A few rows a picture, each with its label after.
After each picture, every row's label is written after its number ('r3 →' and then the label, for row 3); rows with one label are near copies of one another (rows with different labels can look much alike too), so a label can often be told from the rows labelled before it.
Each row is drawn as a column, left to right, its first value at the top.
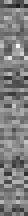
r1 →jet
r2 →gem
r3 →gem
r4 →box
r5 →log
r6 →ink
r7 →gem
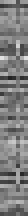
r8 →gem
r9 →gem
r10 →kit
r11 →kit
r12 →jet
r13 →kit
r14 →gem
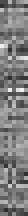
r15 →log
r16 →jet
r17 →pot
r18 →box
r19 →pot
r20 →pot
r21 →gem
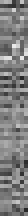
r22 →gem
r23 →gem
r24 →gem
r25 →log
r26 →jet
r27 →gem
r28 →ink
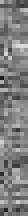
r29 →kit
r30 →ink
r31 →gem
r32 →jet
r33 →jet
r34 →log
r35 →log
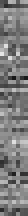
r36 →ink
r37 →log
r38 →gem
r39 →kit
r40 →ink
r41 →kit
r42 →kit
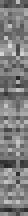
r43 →ink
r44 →box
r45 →jet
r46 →ink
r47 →kit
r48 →ink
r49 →box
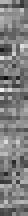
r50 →pot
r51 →kit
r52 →pot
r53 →ink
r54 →kit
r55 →log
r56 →jet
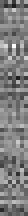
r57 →jet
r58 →log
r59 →gem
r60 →log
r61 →kit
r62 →jet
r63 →gem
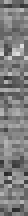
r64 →ink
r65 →kit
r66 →gem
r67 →ink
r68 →ink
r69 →log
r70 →gem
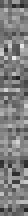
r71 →ink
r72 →pot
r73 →jet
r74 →gem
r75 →kit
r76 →log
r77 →box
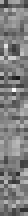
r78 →gem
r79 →log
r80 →gem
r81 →pot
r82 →kit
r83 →ink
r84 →box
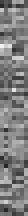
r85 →log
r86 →jet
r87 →log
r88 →pot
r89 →gem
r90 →gem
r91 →box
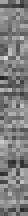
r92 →kit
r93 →gem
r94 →ink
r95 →box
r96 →gem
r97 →box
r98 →jet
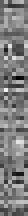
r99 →jet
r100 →pot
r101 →log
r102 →gem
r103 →kit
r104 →kit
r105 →jet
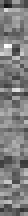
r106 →ink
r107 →log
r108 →log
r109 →pot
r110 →pot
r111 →ink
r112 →box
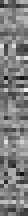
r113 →log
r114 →kit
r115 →box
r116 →jet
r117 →gem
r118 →kit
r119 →pot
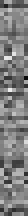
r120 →box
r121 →gem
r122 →pot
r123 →ink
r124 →box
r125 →box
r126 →kit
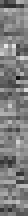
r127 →ink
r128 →log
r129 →box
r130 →log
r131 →kit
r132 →gem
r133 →pot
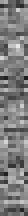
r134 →gem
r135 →kit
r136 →jet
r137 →jet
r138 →log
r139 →box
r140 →kit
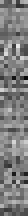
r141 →pot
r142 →ink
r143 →jet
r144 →kit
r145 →log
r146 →gem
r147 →kit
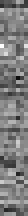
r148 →log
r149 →ink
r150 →box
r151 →box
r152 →kit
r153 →gem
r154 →log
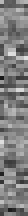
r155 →kit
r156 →box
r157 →ink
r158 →ink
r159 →pot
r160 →pot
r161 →gem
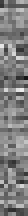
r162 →log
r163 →pot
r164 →jet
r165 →ink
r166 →pot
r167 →pot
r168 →kit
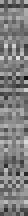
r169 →gem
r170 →jet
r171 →gem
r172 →log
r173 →gem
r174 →ink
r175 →kit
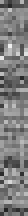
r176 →gem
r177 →box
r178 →log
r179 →box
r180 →ink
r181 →kit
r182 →ink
